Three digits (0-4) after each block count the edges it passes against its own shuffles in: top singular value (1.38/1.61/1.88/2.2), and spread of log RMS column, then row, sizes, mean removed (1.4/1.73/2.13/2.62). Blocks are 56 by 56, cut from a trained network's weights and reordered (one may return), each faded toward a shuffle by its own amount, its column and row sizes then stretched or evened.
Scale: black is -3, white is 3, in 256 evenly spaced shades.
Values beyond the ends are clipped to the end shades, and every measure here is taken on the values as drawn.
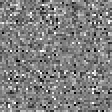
0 2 4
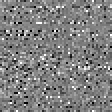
0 1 4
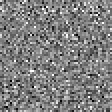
1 0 2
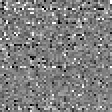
1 2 3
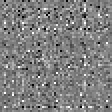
1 3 3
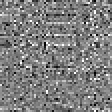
3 2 2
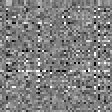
3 4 3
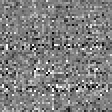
1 3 4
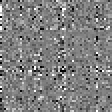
1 4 4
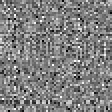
3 0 0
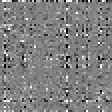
3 4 4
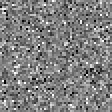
0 2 0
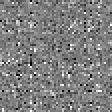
0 3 3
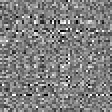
3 2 3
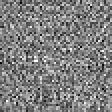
3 0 1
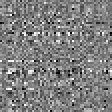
3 2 3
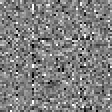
2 2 0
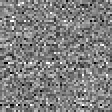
2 0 2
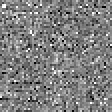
1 1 2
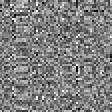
4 1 1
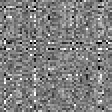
3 3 2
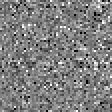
1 2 2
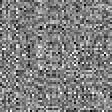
3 2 2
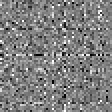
3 3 2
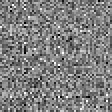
3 1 0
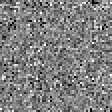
0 1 2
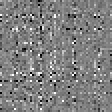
1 4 3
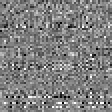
3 0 4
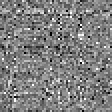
2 1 2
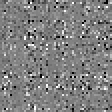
1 4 4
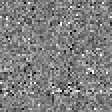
0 2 2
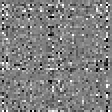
3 4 3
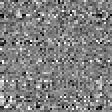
2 1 4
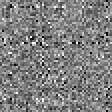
2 2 1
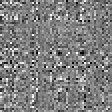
3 4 3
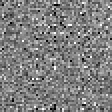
1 1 1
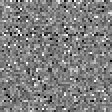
1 1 2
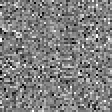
2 2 0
